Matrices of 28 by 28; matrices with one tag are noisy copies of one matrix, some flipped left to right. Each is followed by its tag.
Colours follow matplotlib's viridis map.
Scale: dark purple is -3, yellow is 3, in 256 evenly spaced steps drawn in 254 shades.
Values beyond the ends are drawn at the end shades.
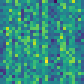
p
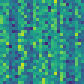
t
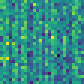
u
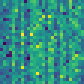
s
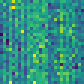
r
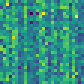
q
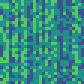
u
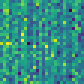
u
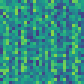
u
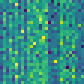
r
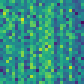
s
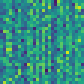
u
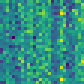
t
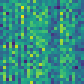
r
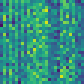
r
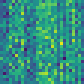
r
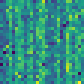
q
